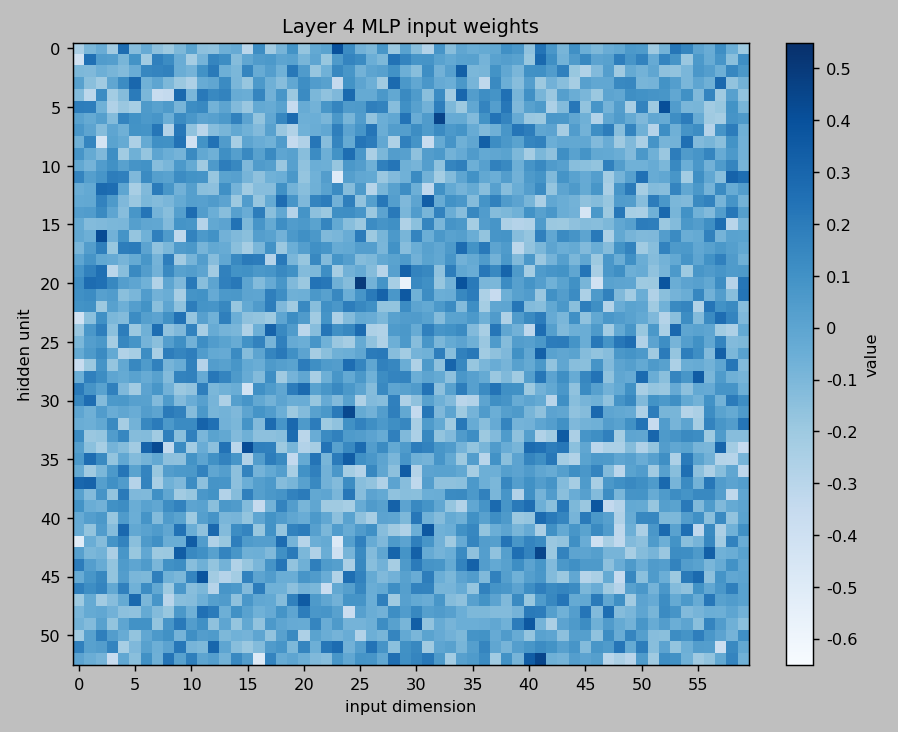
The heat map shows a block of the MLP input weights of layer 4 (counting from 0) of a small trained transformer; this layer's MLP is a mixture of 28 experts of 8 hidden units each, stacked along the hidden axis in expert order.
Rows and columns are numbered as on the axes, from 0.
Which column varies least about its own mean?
6
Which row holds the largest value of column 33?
27
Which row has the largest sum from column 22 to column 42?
34
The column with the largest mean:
41
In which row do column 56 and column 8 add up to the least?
7
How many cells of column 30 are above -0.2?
47
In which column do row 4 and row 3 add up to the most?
5
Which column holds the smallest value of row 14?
45
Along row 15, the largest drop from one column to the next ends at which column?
58
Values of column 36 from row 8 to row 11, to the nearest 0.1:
0.3 0 0 0
